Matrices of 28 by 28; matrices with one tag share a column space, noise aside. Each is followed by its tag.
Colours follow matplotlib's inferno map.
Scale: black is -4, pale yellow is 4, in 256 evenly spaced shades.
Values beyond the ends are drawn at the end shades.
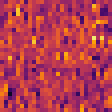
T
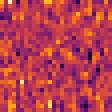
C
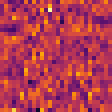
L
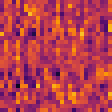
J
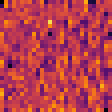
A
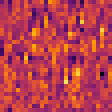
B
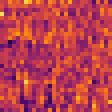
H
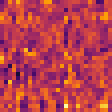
C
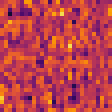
H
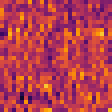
J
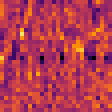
B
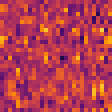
T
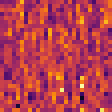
J
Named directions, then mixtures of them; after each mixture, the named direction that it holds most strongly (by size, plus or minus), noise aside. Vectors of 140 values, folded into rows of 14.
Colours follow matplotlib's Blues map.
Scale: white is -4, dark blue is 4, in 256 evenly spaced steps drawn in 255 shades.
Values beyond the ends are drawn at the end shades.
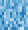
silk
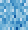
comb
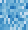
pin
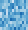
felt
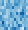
silk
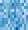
comb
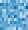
pin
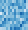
felt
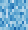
felt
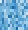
pin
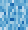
felt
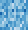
felt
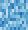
felt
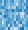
silk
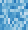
pin
